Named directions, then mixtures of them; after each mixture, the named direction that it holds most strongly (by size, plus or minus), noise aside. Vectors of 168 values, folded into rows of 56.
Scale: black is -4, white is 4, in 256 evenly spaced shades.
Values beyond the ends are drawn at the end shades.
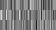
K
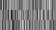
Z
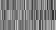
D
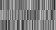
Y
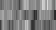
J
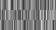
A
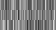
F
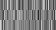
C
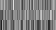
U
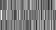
K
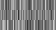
F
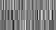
Z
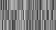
Z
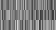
D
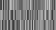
Z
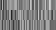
Z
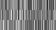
F
